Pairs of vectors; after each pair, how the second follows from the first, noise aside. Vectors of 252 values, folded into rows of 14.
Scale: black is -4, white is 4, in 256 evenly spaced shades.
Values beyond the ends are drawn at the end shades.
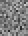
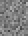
shrunk.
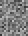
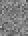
reversed, shrunk.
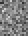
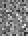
reversed.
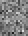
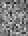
reversed.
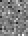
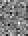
reversed.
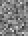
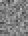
wrapped around, negated, shrunk.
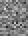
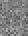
wrapped around, negated, shrunk.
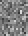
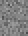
wrapped around, negated, shrunk.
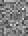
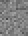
wrapped around, negated, shrunk.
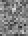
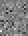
wrapped around, partly zeroed.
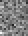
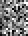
reversed, scaled up.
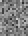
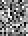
reversed, scaled up.
